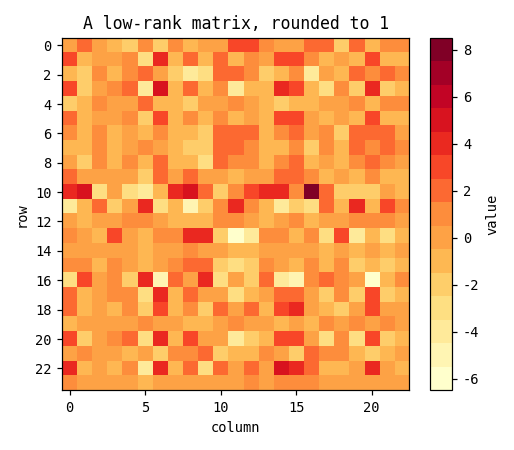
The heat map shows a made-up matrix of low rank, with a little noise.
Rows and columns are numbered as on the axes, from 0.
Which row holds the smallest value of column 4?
10
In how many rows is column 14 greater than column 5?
15
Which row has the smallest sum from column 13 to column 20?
16
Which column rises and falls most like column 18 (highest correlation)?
3
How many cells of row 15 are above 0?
9
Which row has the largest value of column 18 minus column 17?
13
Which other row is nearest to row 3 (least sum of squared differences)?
20
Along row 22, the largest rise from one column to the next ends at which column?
6
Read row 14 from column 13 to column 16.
0 0 0 0
